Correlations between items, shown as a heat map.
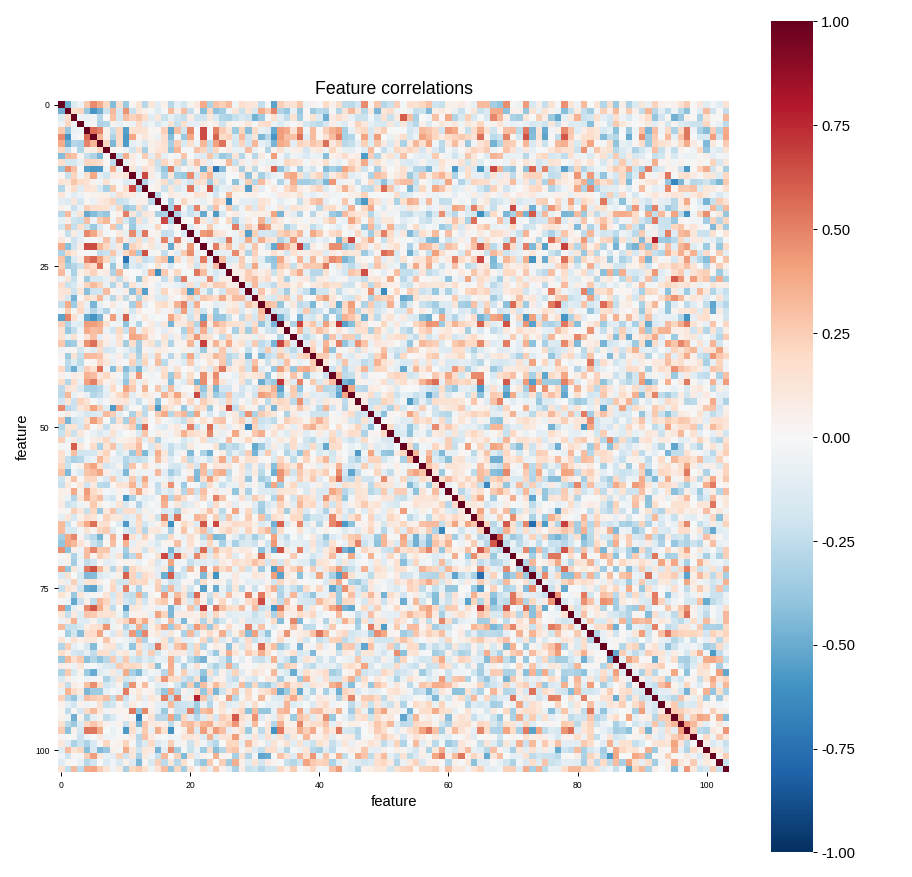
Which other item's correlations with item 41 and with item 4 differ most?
95
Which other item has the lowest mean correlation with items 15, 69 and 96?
17
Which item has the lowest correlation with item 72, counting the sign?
33
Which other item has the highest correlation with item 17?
73
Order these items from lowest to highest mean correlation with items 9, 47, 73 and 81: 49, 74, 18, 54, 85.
74, 54, 18, 49, 85
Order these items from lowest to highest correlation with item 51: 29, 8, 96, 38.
38, 29, 8, 96
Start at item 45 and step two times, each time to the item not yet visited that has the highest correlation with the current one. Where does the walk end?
92
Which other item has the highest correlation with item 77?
31
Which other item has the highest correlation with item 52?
85
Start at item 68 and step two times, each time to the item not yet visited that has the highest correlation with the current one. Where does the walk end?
10
